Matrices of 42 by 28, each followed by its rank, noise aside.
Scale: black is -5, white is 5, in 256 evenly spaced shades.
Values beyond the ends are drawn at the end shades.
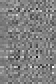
four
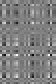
one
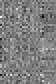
four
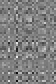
two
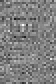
four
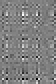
one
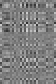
one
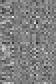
four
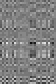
one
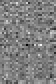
four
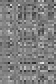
three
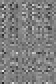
three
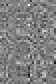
four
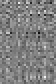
three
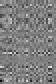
two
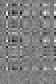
one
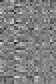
four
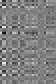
one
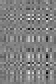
one
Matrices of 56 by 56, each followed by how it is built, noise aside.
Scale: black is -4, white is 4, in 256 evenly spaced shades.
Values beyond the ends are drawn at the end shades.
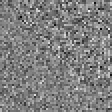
upper triangular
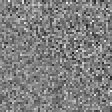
upper triangular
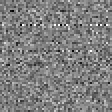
uneven rows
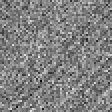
Hankel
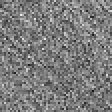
Toeplitz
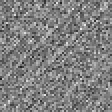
Hankel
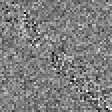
banded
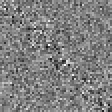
banded
